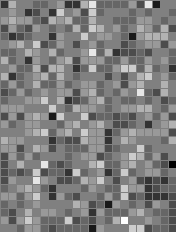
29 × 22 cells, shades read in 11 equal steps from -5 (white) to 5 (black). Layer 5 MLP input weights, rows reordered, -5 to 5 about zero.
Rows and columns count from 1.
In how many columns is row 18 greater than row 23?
6
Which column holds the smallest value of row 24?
16
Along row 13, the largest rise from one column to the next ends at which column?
9
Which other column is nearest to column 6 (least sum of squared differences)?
13
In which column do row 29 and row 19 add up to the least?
18
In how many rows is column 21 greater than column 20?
11
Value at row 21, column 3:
-2
